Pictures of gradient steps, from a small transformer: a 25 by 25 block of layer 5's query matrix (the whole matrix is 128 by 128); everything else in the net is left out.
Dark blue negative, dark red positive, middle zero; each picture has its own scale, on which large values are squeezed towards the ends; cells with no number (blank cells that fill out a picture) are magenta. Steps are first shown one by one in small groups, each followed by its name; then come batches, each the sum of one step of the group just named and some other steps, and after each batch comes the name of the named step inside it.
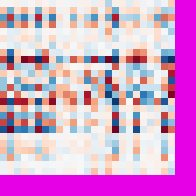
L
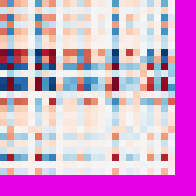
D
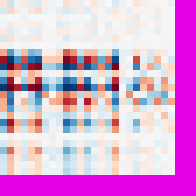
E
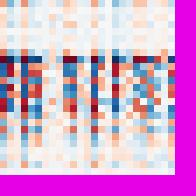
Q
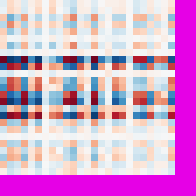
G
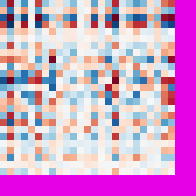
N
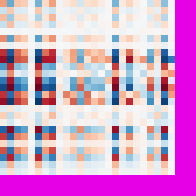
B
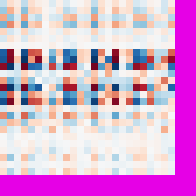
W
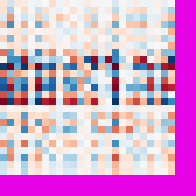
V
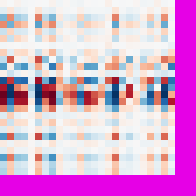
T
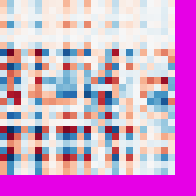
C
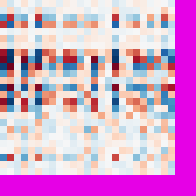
Q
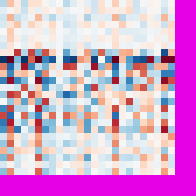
W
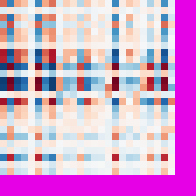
D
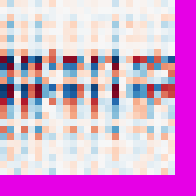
Q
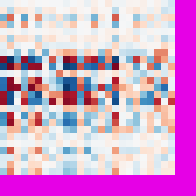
E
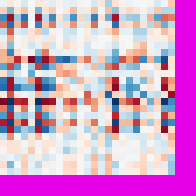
L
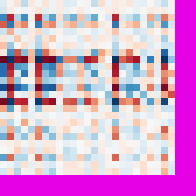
L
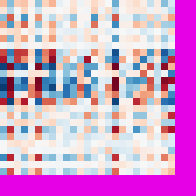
D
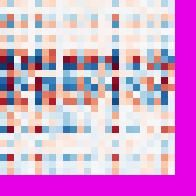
E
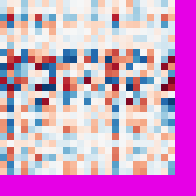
W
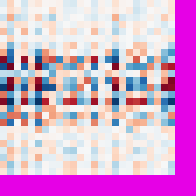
G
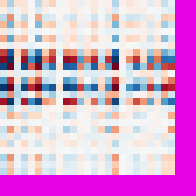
V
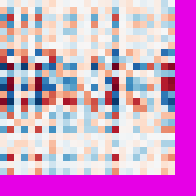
V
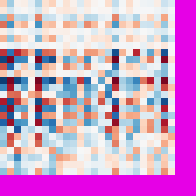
C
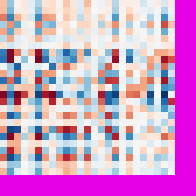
C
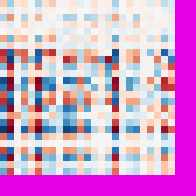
B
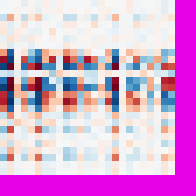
E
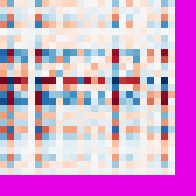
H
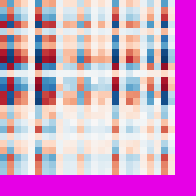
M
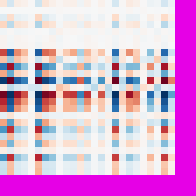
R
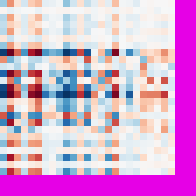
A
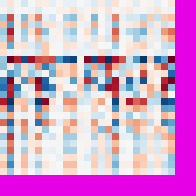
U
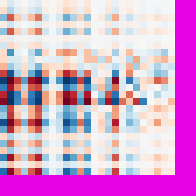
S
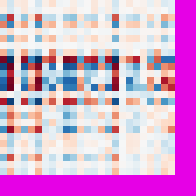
M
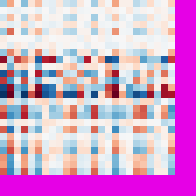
U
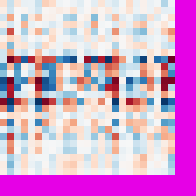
U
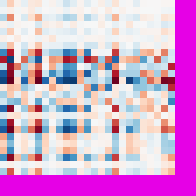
A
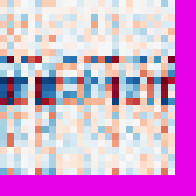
U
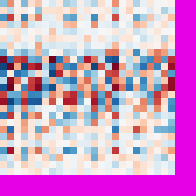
U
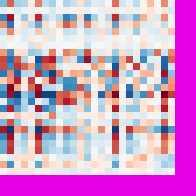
U
